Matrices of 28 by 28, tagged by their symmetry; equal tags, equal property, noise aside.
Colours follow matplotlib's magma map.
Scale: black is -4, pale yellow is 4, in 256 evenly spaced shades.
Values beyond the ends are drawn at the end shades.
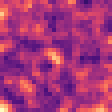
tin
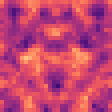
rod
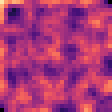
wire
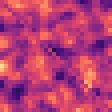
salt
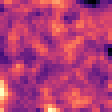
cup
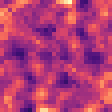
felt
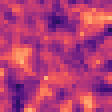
cup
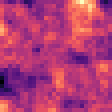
cup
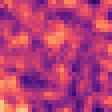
salt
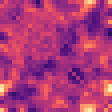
wire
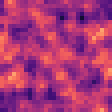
felt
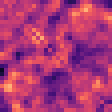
wire
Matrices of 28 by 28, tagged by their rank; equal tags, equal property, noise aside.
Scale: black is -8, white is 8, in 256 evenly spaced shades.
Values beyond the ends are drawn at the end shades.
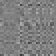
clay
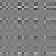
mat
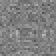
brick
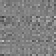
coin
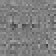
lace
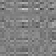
clay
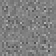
brick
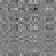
clay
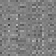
coin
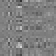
clay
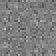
brick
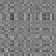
clay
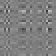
mat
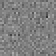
lace
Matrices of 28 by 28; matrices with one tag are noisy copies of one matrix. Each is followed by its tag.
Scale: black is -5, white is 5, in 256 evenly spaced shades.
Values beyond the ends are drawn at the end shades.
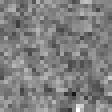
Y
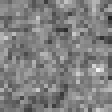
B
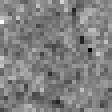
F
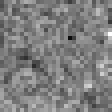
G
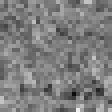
Y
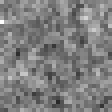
F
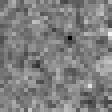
G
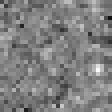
B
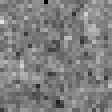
F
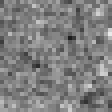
G
